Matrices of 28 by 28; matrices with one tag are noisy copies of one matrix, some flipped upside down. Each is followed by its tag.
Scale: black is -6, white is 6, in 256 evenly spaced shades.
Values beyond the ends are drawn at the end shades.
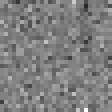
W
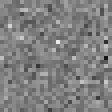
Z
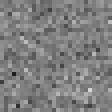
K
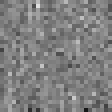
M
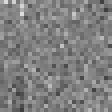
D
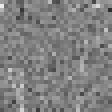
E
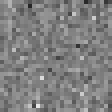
M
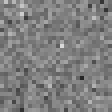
D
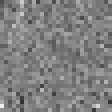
E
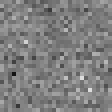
K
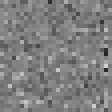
Z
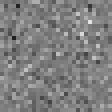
K
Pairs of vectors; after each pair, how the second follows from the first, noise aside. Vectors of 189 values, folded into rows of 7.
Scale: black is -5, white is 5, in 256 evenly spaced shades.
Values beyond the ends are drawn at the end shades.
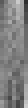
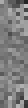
sign-scrambled.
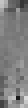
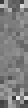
sign-scrambled.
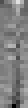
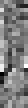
wrapped around, negated, scaled up.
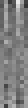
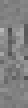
wrapped around, negated, partly zeroed.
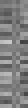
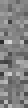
sign-scrambled.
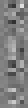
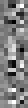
scaled up.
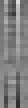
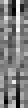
scaled up.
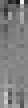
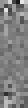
sign-scrambled.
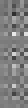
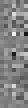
sign-scrambled.
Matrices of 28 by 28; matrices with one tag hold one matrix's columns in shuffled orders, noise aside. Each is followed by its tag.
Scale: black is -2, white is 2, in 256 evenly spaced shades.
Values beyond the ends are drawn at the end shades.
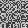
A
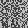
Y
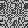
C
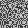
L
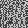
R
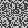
C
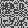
C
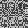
C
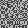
L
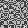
L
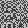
A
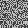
L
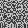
A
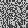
Y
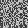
Y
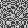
L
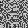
A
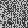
R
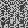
R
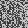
R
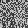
Y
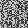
R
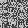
Y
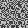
L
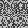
C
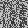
R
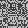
C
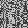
R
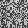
Y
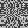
C
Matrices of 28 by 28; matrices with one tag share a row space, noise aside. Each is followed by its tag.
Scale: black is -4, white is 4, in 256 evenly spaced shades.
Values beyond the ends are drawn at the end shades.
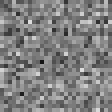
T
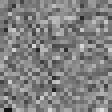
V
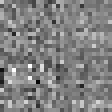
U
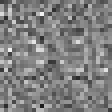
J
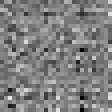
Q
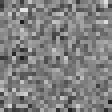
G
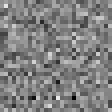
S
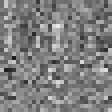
V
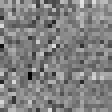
U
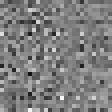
U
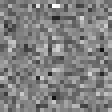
V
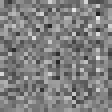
S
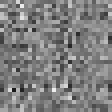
G
